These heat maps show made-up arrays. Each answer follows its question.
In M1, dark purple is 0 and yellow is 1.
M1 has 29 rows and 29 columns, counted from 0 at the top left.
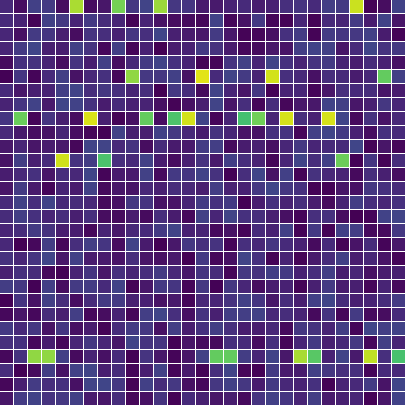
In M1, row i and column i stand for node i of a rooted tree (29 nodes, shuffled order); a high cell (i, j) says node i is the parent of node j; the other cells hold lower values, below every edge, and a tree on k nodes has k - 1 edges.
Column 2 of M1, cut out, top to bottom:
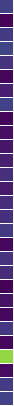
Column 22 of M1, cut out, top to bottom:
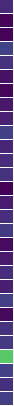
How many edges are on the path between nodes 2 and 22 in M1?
2
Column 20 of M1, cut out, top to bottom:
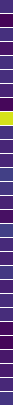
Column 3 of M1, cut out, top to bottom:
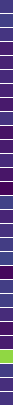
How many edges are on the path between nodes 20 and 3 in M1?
4
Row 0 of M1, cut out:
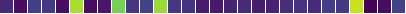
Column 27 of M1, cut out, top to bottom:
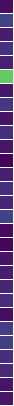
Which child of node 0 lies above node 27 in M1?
5
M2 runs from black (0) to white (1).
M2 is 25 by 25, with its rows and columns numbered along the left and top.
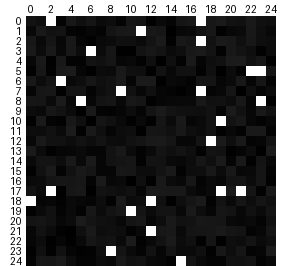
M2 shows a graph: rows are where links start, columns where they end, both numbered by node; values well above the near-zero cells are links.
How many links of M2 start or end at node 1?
1
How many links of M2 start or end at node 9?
1
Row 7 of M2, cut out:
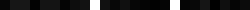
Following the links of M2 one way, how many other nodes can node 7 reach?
9
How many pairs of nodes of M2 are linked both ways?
5
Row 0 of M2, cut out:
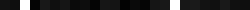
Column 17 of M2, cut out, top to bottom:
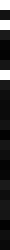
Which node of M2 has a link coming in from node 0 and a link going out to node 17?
node 2
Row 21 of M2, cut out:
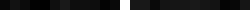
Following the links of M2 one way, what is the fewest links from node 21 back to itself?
5
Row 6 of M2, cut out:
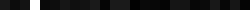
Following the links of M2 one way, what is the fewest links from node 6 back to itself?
2
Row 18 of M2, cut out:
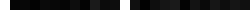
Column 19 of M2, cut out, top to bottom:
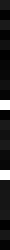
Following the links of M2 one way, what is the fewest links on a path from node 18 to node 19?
3
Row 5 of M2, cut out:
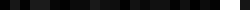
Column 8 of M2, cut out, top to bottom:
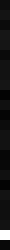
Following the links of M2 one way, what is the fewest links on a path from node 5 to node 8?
2
